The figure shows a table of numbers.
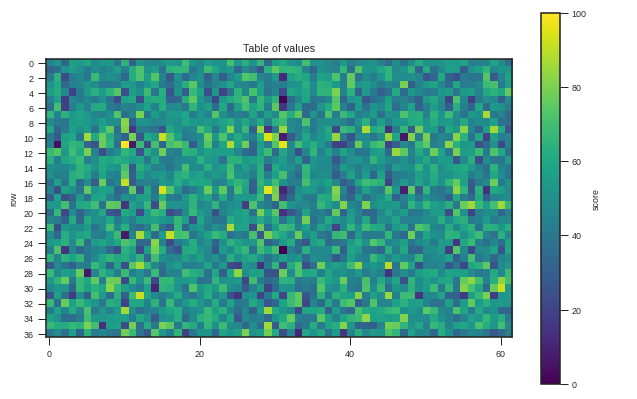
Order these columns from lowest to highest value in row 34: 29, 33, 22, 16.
29, 33, 16, 22
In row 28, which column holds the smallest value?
5
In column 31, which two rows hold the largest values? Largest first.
11, 9
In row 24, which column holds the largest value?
14
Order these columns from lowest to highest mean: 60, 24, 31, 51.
31, 60, 51, 24
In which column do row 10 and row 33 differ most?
10
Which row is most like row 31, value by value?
27
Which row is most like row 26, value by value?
13
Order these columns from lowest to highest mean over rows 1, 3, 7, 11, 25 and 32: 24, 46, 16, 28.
46, 28, 16, 24
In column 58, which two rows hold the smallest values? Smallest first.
17, 10
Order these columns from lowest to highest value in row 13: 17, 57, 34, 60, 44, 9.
57, 34, 60, 17, 44, 9
